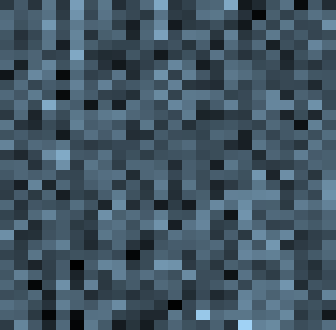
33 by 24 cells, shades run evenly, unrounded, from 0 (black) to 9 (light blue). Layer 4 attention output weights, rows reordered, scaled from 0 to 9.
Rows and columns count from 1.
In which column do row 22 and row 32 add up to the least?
6
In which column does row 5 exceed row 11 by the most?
7
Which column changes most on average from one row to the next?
17
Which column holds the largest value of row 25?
20
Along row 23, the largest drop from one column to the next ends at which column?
13
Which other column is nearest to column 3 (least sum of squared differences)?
22
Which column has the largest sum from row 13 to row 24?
24
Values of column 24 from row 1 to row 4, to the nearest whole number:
2 4 6 3
